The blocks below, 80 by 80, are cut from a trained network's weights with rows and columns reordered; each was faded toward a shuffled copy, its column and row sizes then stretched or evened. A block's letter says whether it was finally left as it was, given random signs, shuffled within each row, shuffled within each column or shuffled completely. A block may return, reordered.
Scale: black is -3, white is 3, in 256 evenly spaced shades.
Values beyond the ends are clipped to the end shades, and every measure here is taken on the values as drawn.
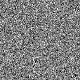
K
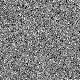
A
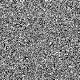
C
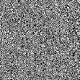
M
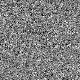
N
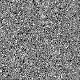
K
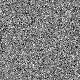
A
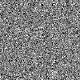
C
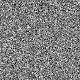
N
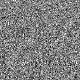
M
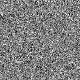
N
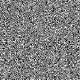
M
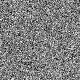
A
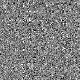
M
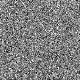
K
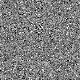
C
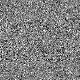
C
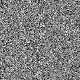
K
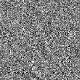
M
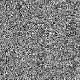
M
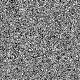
N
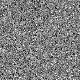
K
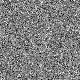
A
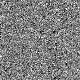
K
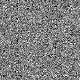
M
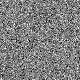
N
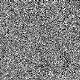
C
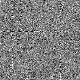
C
